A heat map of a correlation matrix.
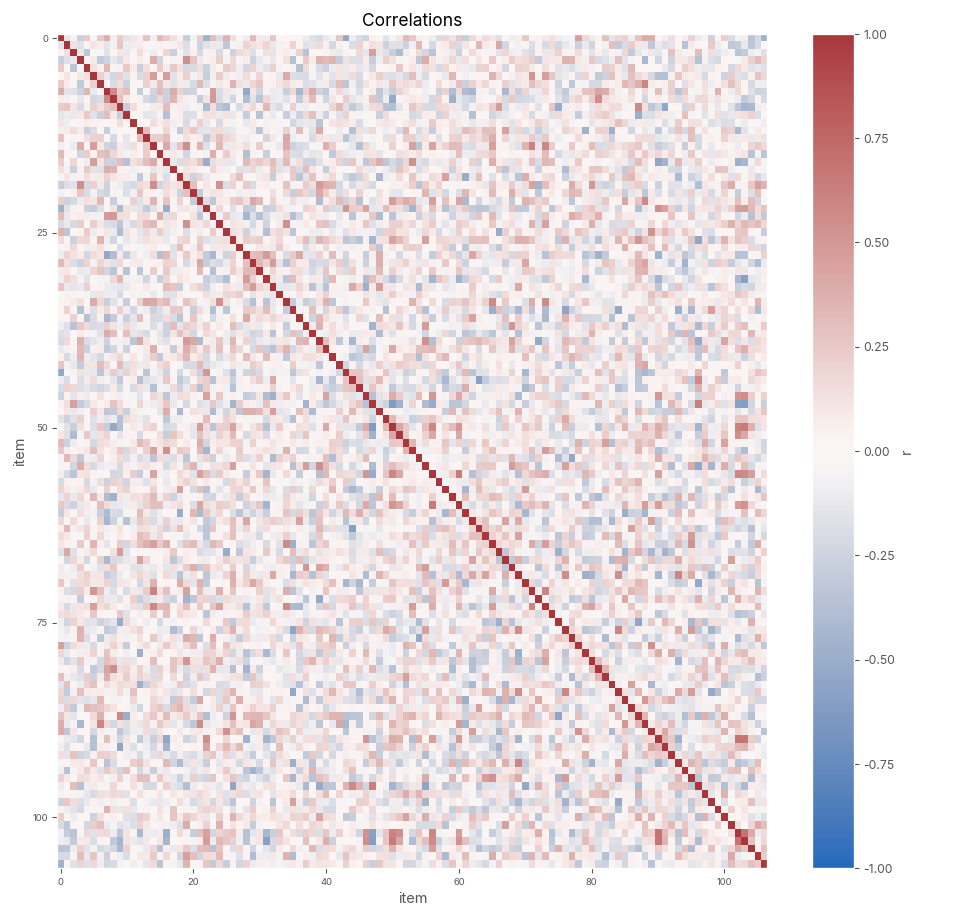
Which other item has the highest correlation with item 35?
98
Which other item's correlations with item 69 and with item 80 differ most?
93
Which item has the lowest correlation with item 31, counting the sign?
103
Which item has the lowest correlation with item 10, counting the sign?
87
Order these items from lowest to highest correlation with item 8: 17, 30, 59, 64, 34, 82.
59, 30, 34, 64, 82, 17
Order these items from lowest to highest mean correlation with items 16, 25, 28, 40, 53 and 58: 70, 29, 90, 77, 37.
90, 37, 77, 29, 70
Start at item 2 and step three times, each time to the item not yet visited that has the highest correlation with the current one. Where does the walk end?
44
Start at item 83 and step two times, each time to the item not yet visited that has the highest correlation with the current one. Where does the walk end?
63
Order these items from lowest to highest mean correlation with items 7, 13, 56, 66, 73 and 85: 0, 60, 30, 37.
37, 30, 0, 60
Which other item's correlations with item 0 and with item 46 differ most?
22
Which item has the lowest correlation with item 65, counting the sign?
35
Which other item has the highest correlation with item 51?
102
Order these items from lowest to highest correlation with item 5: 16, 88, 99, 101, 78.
78, 99, 88, 101, 16
